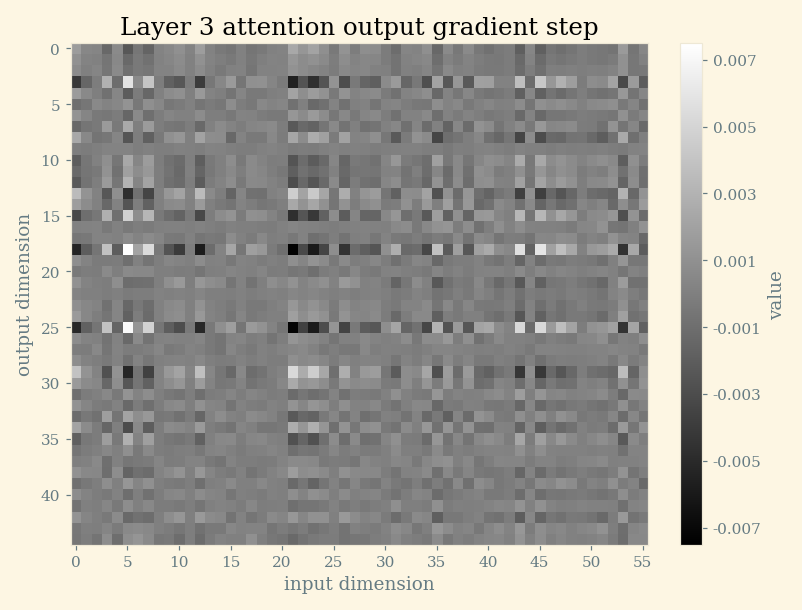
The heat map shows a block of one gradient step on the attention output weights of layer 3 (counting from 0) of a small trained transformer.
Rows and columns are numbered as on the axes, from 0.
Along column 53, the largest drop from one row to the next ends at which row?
25
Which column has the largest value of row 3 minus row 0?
5
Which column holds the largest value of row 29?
21
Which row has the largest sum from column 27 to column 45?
18
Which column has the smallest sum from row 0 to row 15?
36
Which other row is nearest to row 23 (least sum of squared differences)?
1
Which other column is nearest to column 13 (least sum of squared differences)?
33
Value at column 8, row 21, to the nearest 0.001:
0
